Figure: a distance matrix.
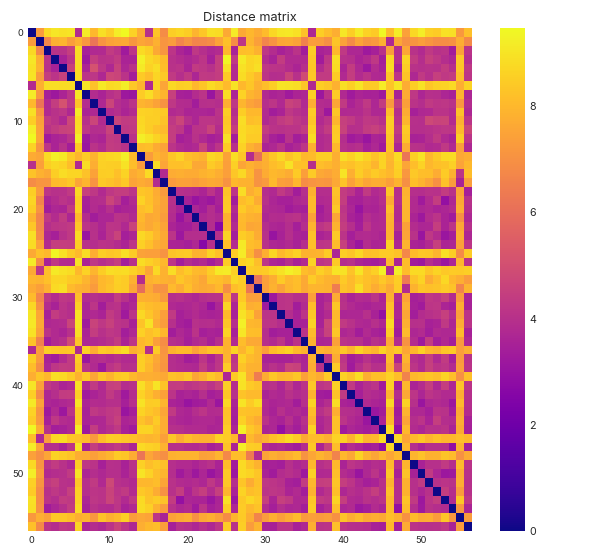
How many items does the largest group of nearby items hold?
41
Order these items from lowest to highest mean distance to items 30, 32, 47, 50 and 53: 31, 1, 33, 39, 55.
31, 33, 1, 55, 39
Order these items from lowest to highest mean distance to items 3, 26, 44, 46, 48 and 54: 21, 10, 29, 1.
21, 10, 1, 29
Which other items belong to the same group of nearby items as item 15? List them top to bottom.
0, 6, 36
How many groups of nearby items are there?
7
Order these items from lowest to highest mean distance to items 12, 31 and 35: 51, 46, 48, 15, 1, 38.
38, 51, 1, 48, 46, 15
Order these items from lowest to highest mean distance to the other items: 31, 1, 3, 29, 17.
31, 3, 1, 17, 29
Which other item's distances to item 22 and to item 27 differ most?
24
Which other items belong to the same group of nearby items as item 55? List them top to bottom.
16, 17
